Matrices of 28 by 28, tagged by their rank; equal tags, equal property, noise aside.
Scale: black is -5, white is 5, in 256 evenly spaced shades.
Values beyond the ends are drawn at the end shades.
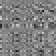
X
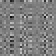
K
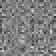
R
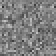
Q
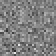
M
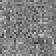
Q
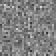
Q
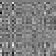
X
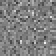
R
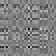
K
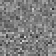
Q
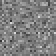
Q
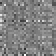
R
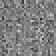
Q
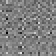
R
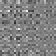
X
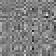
R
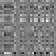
K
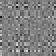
K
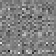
R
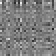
X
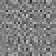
X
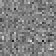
Q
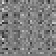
X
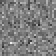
Q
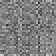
M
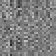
R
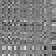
K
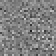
M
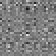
R
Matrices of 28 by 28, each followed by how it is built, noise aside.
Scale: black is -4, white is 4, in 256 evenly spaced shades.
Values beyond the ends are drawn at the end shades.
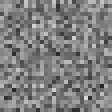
blocks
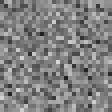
noise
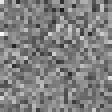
noise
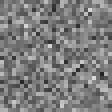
noise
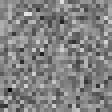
noise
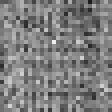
blocks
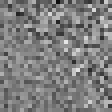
upper triangular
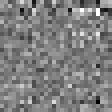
low rank
